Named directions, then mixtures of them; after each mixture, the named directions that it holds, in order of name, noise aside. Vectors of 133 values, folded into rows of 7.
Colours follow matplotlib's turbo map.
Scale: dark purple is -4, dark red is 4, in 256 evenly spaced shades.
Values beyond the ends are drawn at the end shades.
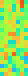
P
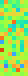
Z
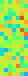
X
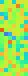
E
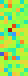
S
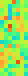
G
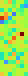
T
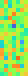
S, T, Z.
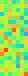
E, X.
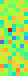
E, G, Z.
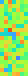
E, S.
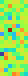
S, X.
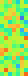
X.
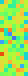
E, G, Z.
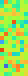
Z.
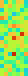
P, T, Z.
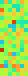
Z.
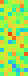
E, P, Z.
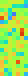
G, T, X.
